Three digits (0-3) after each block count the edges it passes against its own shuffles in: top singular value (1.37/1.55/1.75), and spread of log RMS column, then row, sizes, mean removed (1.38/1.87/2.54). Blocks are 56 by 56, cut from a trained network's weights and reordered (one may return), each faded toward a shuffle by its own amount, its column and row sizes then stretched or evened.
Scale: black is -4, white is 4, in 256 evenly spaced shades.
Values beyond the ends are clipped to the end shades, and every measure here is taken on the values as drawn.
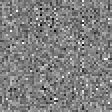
0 1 0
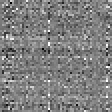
2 3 1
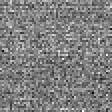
1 1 0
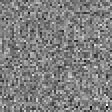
3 0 1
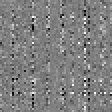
1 3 1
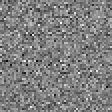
1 0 1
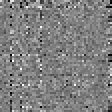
3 2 2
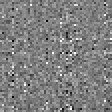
2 2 1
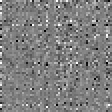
0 3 2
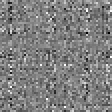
0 3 2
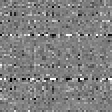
3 2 3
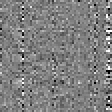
3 3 0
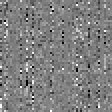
0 3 0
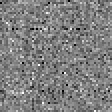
0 0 1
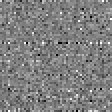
1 0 2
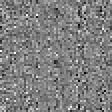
2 3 0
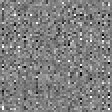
1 3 1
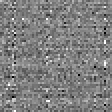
2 2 0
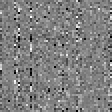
1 3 0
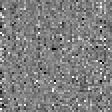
1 2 1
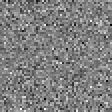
1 1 1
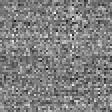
1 2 0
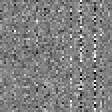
2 3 0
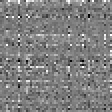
3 3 2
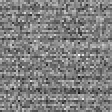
3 1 0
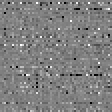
1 1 3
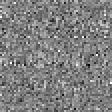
1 0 2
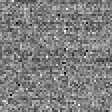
1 0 0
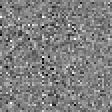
2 2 2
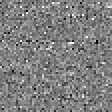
2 0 1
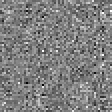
2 2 0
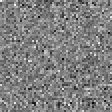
1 0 1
